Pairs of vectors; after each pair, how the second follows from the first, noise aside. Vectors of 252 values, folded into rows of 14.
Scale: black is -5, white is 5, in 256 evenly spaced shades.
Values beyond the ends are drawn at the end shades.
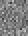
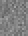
wrapped around, shrunk.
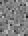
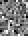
scaled up.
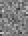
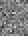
wrapped around.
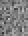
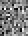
scaled up.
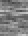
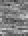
wrapped around.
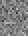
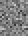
wrapped around.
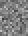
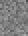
wrapped around, shrunk.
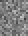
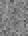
wrapped around, negated, shrunk.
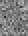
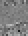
wrapped around, partly zeroed.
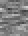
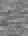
reversed, shrunk.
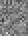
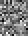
scaled up.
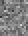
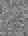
reversed, shrunk.
